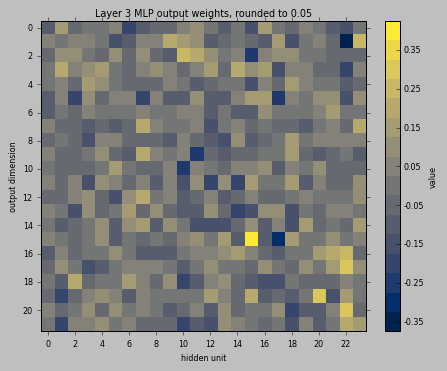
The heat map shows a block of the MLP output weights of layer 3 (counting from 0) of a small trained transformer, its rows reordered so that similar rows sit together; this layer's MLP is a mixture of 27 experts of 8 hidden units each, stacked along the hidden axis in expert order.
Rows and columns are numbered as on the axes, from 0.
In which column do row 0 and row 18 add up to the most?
2
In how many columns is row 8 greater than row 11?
8
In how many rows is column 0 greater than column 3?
8
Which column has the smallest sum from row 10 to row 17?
10
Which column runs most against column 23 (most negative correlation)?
5
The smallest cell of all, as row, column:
1, 22
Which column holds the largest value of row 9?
7
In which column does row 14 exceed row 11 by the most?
19
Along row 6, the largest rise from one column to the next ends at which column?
16
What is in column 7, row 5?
-0.2
